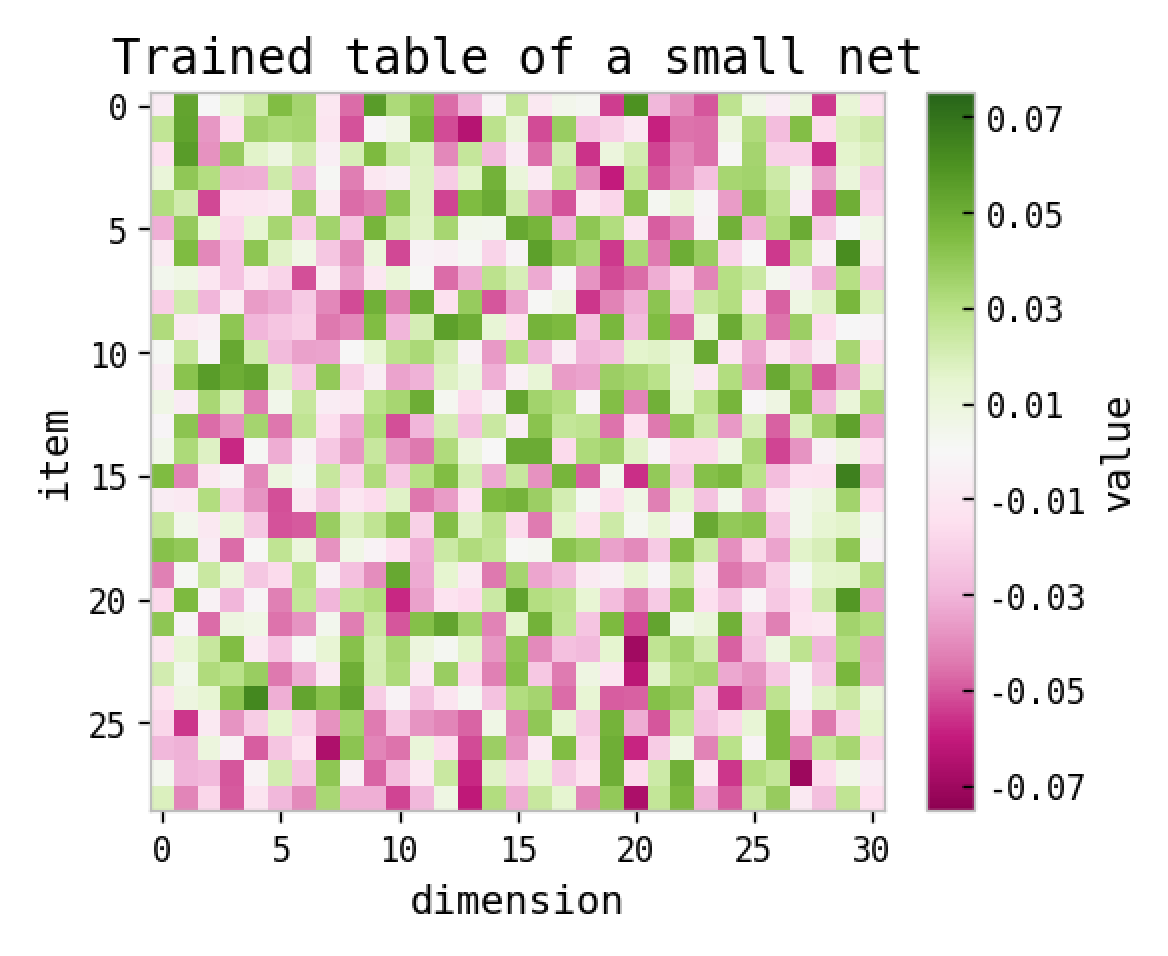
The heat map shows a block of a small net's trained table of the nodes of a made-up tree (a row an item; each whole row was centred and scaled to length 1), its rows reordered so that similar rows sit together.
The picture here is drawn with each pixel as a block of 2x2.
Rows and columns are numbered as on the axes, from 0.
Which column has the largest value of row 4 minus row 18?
20
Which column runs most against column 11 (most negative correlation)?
22
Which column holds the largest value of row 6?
29
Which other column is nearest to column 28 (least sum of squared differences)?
18
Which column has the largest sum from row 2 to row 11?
1
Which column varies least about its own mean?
30
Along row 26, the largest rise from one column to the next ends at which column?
8
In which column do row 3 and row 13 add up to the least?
19
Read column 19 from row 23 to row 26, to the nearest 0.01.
-0.01 -0.05 0.05 0.05
